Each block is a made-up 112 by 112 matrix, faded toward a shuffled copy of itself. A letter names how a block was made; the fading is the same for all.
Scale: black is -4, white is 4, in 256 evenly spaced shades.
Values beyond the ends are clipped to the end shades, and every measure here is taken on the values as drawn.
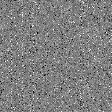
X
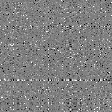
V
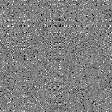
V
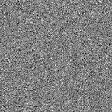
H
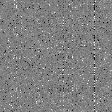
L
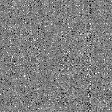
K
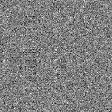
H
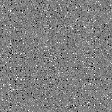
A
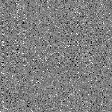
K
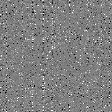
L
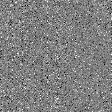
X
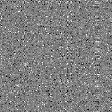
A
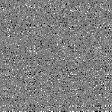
A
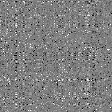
V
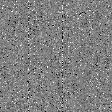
X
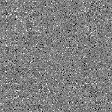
K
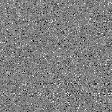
K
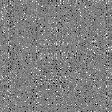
L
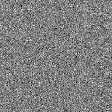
H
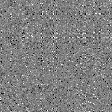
A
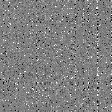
L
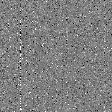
X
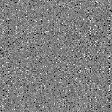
K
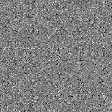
K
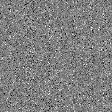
X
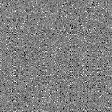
A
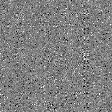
K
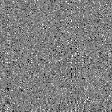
K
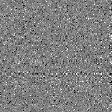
A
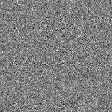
H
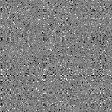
V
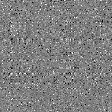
A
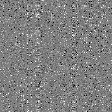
L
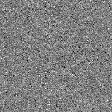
H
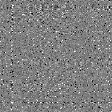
A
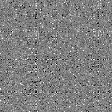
A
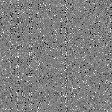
L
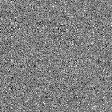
H
